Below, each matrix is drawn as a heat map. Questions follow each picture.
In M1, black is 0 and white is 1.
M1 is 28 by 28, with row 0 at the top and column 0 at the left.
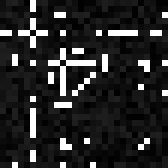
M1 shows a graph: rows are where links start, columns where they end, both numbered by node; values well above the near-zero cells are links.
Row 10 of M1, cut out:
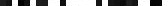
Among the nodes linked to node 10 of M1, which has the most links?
node 5
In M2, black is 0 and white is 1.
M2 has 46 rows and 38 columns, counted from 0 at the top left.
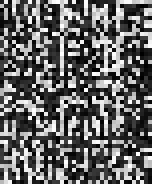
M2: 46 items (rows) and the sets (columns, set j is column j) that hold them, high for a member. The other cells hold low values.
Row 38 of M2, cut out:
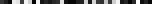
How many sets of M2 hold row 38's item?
12
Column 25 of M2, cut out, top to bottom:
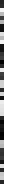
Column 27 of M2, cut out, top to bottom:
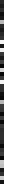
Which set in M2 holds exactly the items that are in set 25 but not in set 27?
8
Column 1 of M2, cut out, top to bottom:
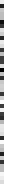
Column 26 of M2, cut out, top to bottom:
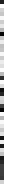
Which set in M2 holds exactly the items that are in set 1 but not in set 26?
31
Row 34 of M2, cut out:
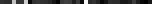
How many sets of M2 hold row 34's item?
3
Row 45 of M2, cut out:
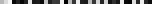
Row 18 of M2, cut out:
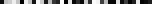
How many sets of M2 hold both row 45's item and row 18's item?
7
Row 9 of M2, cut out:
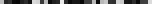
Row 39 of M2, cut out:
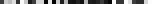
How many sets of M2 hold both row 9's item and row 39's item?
2
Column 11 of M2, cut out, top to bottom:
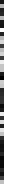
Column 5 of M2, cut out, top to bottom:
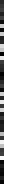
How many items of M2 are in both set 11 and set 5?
2
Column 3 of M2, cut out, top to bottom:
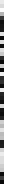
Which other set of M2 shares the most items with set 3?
21
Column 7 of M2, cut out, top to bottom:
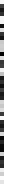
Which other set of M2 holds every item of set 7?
15
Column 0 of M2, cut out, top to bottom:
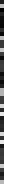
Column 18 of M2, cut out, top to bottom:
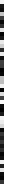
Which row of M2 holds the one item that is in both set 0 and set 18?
23
